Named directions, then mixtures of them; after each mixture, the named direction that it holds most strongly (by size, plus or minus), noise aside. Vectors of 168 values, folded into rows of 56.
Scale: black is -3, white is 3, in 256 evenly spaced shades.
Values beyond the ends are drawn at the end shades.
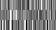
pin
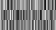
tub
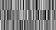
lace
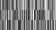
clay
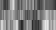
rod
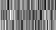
tub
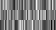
lace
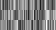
clay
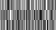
tub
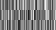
clay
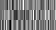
clay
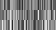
pin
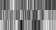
rod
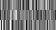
pin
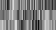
rod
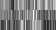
rod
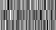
tub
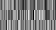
clay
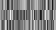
tub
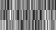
tub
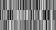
tub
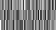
lace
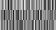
tub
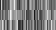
pin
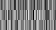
clay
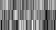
rod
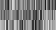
rod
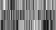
rod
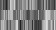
rod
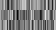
tub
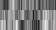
rod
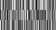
lace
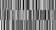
lace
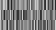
tub
